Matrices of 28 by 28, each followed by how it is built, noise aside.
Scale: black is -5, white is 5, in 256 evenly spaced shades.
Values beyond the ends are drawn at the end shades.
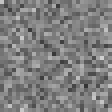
diagonal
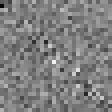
banded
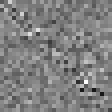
banded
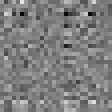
low rank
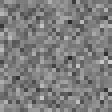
repeating rows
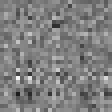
low rank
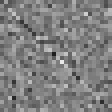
diagonal
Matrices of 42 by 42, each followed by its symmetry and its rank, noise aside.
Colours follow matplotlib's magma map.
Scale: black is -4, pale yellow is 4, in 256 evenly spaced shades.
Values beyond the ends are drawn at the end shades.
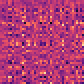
no symmetry, rank four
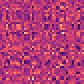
no symmetry, rank four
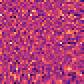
no symmetry, rank six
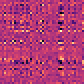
no symmetry, rank three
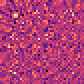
symmetric, rank six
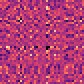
symmetric, rank three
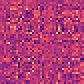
no symmetry, rank six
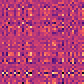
no symmetry, rank three
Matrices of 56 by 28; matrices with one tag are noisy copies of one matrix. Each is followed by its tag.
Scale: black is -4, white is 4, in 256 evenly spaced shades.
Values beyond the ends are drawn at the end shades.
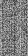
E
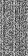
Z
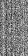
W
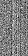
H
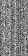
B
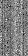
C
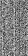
Z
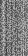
W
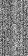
C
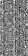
Z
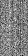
B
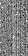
H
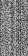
B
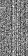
H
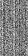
Z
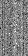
C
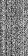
W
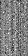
B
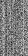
W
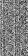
Z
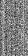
W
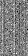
Z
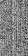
H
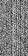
H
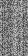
C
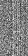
H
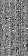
B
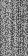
B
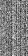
H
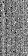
W
